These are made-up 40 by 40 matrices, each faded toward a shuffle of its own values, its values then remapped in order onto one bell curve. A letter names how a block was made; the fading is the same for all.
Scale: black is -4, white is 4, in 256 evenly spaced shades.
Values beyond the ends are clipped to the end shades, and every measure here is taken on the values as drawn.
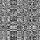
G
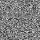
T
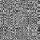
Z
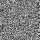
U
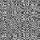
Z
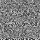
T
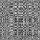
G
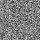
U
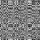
G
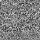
T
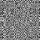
Z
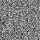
U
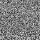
T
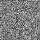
U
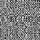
Z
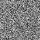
U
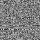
T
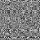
Z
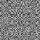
Z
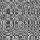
G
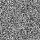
U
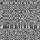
G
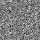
U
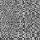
Z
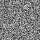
U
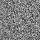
U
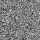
U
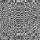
Z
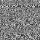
T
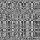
G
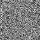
U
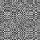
G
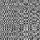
G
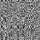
Z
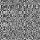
Z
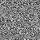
T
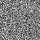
U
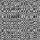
G
